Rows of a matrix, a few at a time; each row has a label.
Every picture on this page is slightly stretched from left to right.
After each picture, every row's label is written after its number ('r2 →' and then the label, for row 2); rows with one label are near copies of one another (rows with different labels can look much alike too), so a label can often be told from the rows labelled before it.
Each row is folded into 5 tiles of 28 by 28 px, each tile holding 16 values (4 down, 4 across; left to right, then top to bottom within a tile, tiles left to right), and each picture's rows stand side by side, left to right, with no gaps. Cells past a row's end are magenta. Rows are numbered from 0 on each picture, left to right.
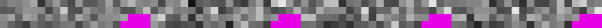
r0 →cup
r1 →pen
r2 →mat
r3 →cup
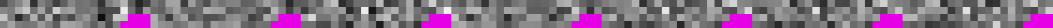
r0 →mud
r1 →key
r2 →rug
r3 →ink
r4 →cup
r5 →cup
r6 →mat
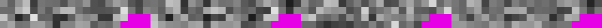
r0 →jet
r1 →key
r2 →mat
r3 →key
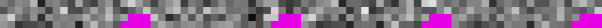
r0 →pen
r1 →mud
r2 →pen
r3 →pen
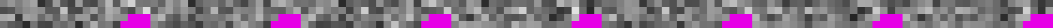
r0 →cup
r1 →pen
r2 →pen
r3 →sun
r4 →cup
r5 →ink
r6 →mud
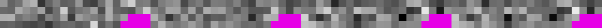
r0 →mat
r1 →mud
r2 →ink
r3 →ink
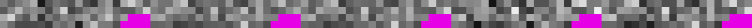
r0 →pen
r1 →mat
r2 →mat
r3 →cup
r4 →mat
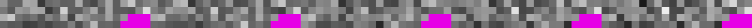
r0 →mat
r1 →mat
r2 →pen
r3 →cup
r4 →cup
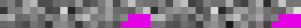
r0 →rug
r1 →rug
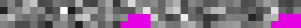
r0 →rug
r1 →jet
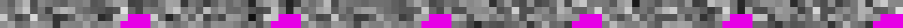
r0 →jet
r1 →mud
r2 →jet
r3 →cup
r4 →sun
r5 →cup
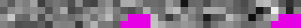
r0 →pen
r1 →ink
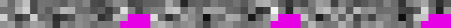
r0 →jet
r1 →ink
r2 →mud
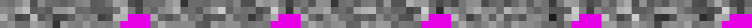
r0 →jet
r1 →sun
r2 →sun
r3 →mud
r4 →jet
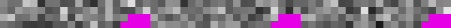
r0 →mat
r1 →sun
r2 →rug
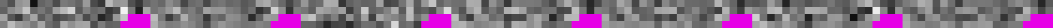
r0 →sun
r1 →ink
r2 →mat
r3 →key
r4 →key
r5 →ink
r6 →key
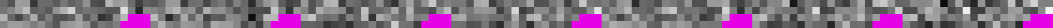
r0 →sun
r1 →mud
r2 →mat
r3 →rug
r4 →sun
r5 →pen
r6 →cup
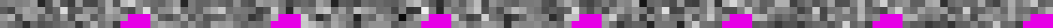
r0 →cup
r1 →sun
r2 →ink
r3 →jet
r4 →pen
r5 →mat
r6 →mat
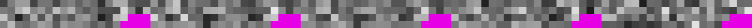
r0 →mud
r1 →jet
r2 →jet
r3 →sun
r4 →mat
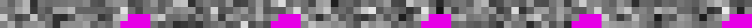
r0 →jet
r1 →mat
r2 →sun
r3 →rug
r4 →ink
